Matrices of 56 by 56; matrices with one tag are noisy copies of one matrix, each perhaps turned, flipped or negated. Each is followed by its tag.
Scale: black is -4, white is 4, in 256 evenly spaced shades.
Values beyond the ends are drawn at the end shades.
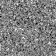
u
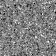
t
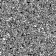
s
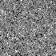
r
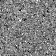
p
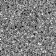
u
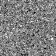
s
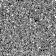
p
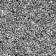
r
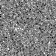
u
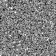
p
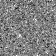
p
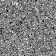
s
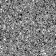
r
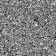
p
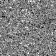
s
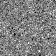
r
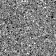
s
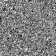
p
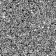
s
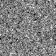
r
